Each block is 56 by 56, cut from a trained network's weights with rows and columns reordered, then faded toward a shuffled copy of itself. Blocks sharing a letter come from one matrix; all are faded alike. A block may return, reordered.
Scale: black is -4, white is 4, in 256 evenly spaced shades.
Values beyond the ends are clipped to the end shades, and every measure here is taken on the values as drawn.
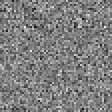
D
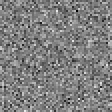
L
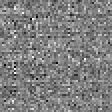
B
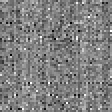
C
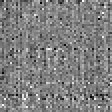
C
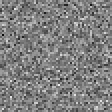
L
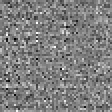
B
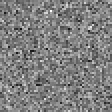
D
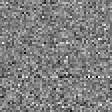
D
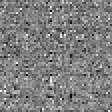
B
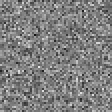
L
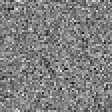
D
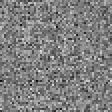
D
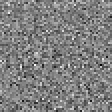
D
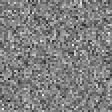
L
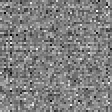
B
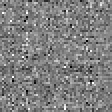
B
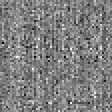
C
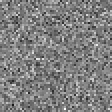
L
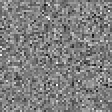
L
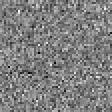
D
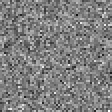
L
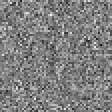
L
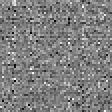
B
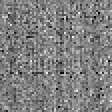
C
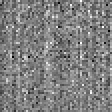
C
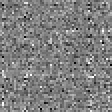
B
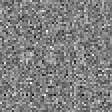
D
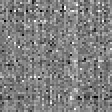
C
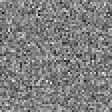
L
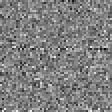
D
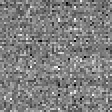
B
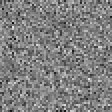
L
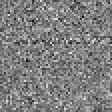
D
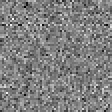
D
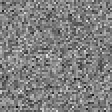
L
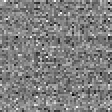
B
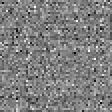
B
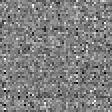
B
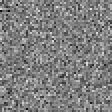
L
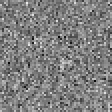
L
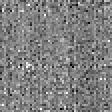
C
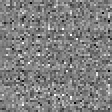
B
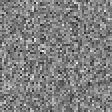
L
